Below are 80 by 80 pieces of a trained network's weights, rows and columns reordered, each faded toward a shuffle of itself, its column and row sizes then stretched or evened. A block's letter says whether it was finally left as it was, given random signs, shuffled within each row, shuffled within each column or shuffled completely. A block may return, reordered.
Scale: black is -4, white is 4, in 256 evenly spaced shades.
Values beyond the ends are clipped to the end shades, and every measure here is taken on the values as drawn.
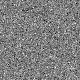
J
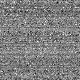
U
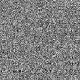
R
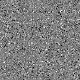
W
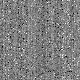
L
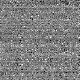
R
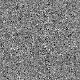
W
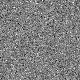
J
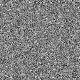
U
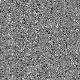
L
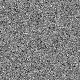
J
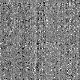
R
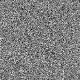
L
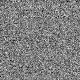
U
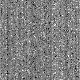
L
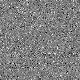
U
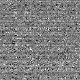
R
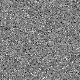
U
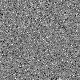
J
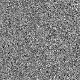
L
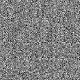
R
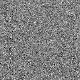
L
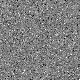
J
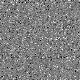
U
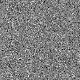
W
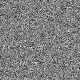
U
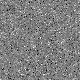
J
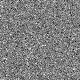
J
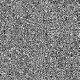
R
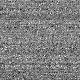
U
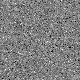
J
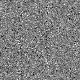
L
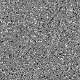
U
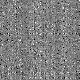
R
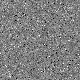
J
